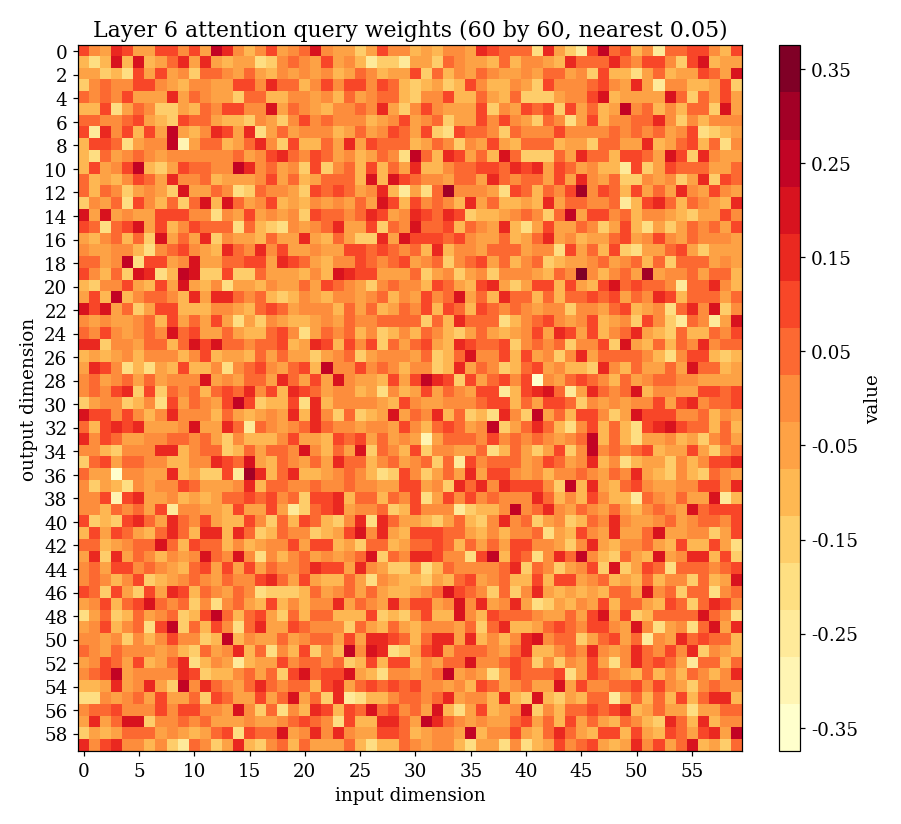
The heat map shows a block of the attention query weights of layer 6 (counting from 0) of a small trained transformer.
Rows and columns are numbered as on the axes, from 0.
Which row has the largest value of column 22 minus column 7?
27
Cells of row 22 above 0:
23
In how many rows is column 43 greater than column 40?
23
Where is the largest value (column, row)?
45, 19
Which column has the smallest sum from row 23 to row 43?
44
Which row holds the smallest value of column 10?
52
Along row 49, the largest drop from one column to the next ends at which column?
9
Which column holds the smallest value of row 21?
18
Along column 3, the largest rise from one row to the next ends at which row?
39
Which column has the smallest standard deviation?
36
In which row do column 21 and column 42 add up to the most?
0
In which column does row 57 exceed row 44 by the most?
31
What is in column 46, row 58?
-0.1
